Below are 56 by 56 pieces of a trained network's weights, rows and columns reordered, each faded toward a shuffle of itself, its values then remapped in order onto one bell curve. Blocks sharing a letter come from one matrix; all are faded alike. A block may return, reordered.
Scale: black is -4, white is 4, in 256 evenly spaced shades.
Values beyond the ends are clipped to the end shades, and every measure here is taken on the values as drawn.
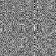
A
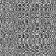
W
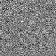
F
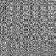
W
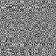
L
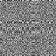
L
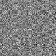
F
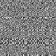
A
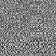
A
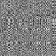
W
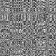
W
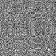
F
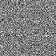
F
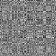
A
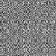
W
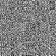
F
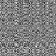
W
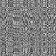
W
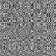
W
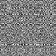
L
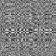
L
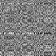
L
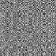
W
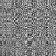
W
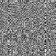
A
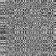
W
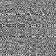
A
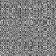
W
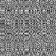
L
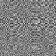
L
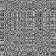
W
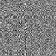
A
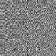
A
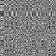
W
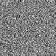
F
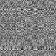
L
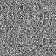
F
